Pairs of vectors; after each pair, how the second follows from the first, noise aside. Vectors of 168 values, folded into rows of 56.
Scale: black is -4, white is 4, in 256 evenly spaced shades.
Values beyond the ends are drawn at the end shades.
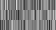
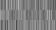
wrapped around, negated, shrunk.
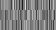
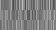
negated, shrunk.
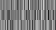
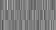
wrapped around, negated, shrunk.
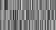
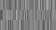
wrapped around, shrunk.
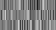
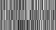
sign-scrambled.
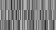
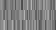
wrapped around, negated, shrunk.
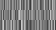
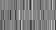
partly zeroed.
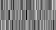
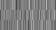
wrapped around, negated, shrunk.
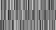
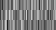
wrapped around.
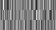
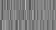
wrapped around, shrunk.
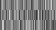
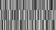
sign-scrambled.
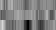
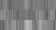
negated, shrunk.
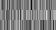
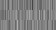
wrapped around, negated, shrunk.
